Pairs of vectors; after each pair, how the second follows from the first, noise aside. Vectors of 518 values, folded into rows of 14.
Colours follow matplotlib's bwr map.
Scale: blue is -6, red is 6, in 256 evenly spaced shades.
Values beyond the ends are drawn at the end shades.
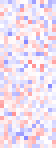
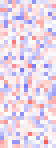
wrapped around, negated.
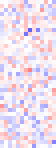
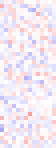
reversed, negated, shrunk.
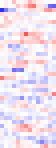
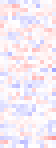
reversed, negated, shrunk.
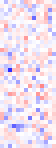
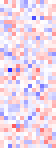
sign-scrambled.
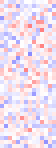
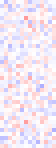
reversed, shrunk.
